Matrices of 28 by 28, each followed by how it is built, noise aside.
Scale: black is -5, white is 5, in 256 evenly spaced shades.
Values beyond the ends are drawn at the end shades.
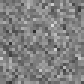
Toeplitz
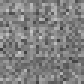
blocks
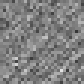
Hankel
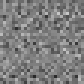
repeating columns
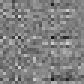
low rank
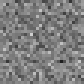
repeating columns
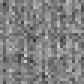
blocks
